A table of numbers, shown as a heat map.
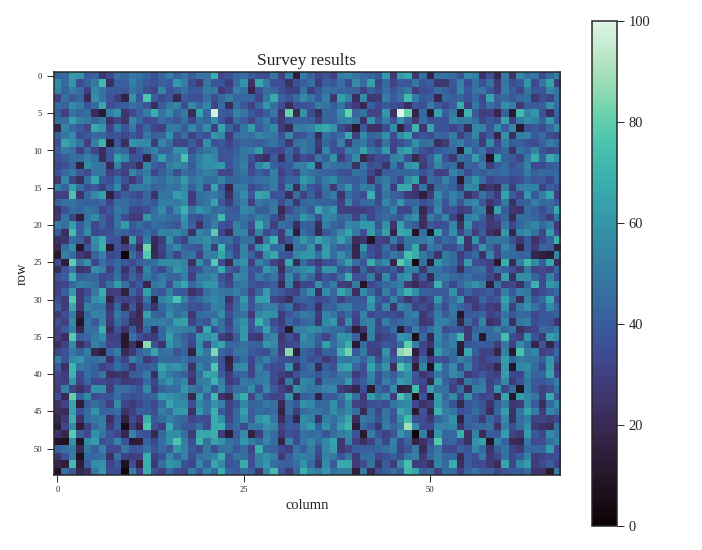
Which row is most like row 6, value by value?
38
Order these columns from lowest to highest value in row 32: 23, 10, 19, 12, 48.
10, 23, 19, 48, 12
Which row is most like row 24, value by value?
53
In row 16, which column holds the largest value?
2
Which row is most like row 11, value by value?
28
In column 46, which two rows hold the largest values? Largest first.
5, 37
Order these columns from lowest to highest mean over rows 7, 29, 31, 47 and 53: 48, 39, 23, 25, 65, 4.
65, 4, 23, 25, 39, 48
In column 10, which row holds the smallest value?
49
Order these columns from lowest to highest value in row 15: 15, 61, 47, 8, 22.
61, 22, 15, 8, 47
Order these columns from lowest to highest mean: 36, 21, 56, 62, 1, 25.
1, 62, 56, 36, 25, 21
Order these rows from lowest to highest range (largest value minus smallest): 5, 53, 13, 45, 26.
13, 26, 45, 53, 5
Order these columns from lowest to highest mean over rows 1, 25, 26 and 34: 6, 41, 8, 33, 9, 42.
9, 41, 8, 33, 42, 6
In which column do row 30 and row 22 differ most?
42
